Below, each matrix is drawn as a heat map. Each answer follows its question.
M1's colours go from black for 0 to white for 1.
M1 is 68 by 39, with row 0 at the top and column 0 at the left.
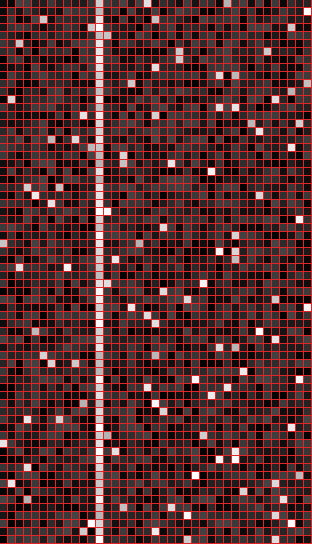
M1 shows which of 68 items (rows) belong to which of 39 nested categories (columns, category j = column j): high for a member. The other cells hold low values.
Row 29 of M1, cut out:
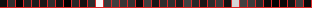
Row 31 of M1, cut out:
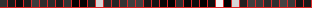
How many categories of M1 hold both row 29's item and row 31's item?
2
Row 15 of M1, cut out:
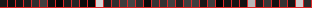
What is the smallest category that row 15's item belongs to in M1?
31
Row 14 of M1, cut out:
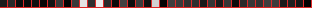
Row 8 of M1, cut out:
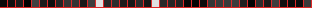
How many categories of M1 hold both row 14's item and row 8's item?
2
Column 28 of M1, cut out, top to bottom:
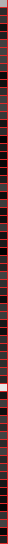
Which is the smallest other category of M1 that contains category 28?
18
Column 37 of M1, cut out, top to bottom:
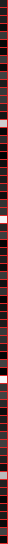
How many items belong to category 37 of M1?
4
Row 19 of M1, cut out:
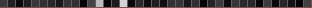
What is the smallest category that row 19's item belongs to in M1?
15
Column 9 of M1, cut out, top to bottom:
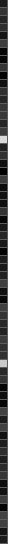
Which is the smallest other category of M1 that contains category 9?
6
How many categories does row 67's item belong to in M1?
3
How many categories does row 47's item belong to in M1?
3
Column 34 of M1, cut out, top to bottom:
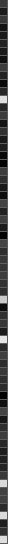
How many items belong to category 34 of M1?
6
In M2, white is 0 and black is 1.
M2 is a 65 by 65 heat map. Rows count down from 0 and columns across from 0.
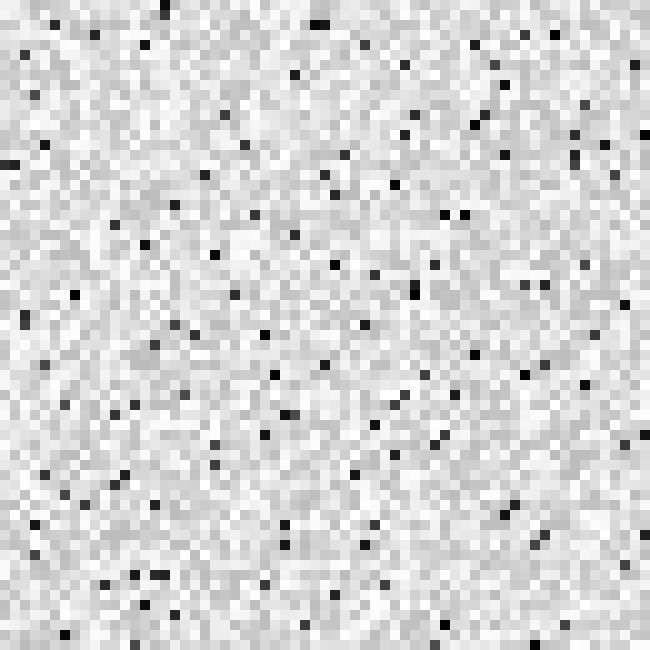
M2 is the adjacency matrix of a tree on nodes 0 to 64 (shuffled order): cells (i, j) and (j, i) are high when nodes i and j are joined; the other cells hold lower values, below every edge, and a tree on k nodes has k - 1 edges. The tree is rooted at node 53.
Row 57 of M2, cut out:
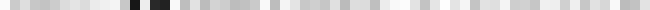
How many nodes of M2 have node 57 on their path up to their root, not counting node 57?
8
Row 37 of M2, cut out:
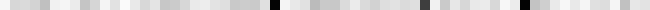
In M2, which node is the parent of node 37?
52
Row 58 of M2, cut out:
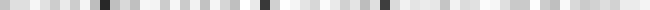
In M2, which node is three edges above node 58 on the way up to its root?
64
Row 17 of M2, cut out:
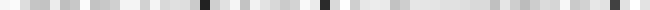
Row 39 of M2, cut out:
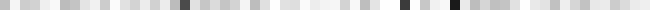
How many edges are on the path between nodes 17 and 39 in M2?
8
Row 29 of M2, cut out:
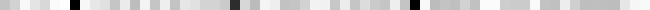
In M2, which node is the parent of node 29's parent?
28
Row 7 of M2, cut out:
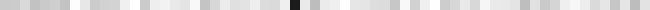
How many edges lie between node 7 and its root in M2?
5
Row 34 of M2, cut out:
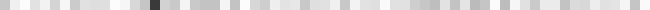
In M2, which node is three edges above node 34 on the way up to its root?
13
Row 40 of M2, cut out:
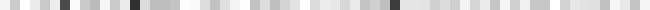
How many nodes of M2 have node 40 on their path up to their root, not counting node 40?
6
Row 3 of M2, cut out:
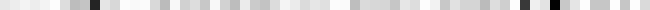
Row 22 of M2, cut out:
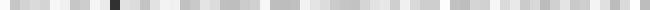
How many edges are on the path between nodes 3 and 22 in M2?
5
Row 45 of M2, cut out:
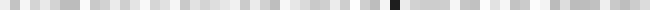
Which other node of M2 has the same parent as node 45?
18
